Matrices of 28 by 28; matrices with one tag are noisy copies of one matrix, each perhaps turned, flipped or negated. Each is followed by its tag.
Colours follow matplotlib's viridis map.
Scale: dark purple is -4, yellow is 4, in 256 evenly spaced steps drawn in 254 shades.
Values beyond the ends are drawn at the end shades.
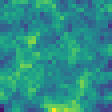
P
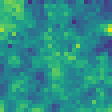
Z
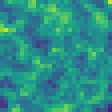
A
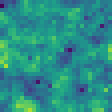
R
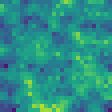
P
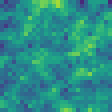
P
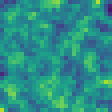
A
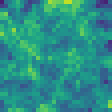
P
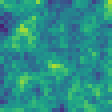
R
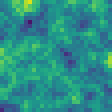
R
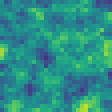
R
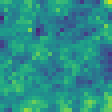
P
